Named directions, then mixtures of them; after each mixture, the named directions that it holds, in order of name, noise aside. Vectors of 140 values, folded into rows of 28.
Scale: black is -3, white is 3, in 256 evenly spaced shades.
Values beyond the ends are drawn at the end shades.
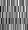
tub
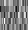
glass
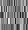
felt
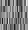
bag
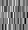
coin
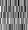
tub.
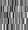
coin.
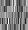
bag, coin.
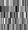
glass.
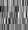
glass, tub.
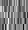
coin, glass.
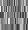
felt.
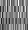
tub.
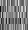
tub.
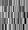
coin, glass.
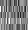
felt, tub.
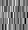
coin.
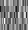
glass.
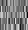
coin, felt.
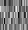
glass.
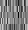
bag, tub.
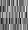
bag, tub.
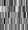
bag, glass.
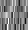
bag, coin.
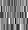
coin, felt.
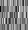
glass, tub.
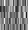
bag, glass.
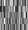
bag, glass.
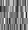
bag, glass.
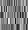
felt.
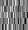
coin.
